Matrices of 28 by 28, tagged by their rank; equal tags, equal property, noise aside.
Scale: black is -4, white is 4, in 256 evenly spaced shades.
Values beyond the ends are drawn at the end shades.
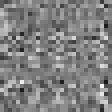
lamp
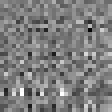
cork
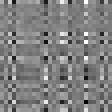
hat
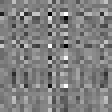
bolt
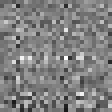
lamp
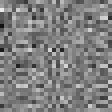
cork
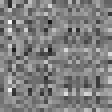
lamp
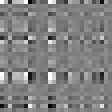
hat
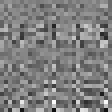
bolt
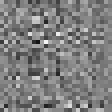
cork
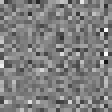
lamp
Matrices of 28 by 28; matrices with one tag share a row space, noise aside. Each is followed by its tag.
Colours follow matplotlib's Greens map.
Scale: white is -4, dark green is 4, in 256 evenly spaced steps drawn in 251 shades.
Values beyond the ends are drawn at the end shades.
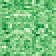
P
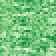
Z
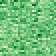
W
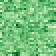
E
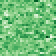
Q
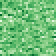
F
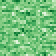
Z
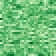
E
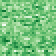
P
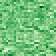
Q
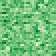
P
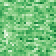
Q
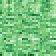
F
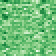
P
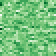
E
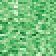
W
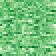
F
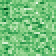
P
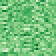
P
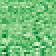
P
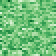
F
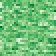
E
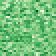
P
